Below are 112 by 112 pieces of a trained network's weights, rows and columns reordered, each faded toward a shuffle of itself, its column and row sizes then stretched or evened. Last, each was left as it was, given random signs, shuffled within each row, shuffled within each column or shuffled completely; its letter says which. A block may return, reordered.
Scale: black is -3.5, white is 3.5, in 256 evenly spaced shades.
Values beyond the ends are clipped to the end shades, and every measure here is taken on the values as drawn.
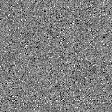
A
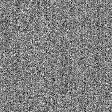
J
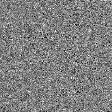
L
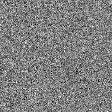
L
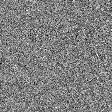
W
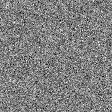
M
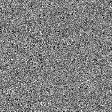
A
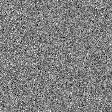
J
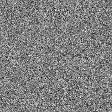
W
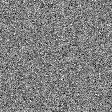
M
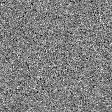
M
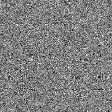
A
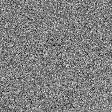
W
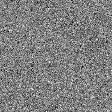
J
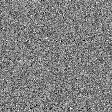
W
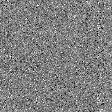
J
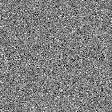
W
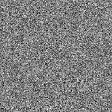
A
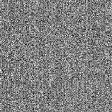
A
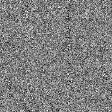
L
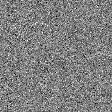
J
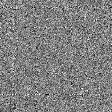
L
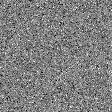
M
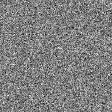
W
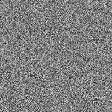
A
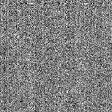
A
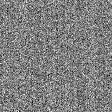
J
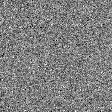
W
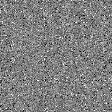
A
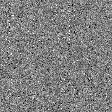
J
